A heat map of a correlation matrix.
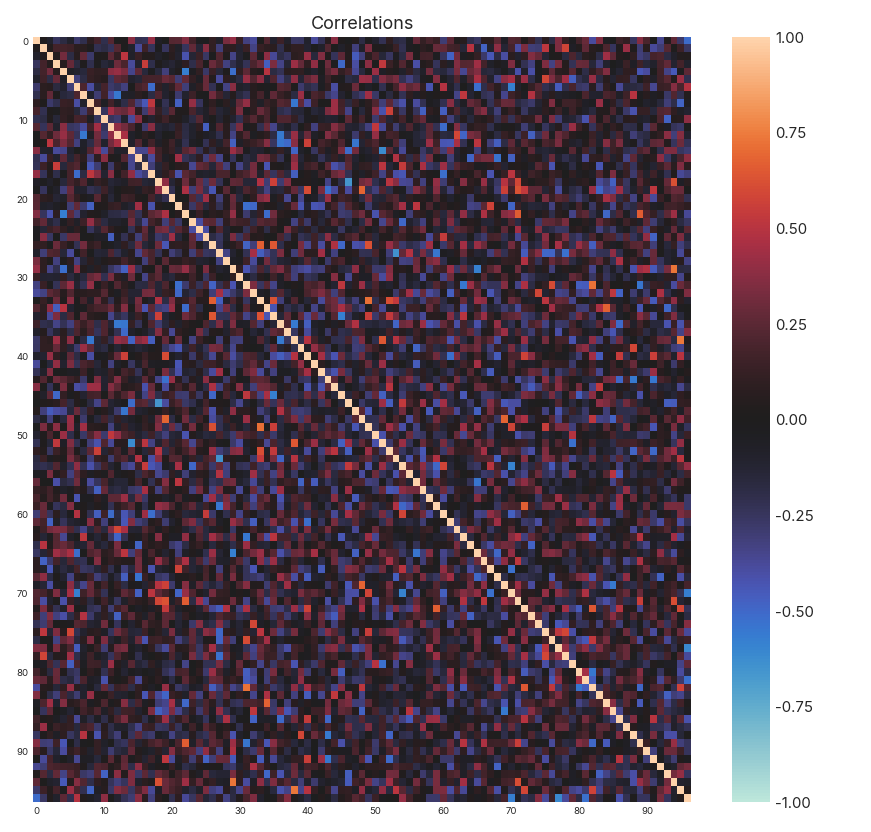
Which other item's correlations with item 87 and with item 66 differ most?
1
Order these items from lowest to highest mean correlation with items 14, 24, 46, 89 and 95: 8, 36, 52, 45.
8, 45, 52, 36
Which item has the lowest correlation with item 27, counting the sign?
53
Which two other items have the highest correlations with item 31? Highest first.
82, 76
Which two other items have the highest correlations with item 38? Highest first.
95, 51
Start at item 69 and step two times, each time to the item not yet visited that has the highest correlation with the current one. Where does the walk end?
19
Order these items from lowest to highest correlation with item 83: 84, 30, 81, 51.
51, 81, 30, 84
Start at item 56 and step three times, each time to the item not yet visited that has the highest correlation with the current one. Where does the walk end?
54
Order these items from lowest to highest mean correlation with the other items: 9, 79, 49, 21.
79, 21, 9, 49
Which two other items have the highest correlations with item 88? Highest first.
39, 7
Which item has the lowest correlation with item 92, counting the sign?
68
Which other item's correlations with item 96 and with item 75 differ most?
77
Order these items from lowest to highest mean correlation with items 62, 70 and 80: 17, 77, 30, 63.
30, 63, 17, 77
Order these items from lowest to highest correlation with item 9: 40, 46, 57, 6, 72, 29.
57, 46, 72, 6, 40, 29
